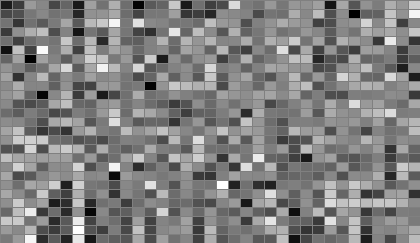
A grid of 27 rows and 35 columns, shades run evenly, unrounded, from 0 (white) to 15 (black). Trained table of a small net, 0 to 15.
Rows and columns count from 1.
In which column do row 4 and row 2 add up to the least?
35
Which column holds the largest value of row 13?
21
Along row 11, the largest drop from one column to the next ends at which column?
5
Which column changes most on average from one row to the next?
4
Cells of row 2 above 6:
29
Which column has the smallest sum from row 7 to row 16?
30
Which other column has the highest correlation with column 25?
8
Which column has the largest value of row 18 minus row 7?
26
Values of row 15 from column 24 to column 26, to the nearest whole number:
9 4 6
